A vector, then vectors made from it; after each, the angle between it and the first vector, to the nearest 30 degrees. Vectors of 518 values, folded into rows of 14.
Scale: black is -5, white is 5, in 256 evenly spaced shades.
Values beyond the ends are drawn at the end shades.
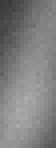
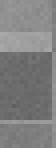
120 degrees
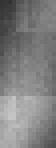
30 degrees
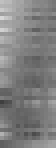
150 degrees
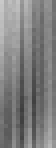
150 degrees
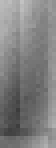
150 degrees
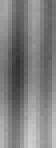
90 degrees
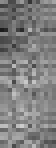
60 degrees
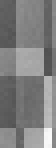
90 degrees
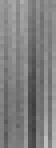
120 degrees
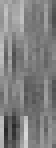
120 degrees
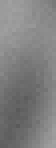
150 degrees
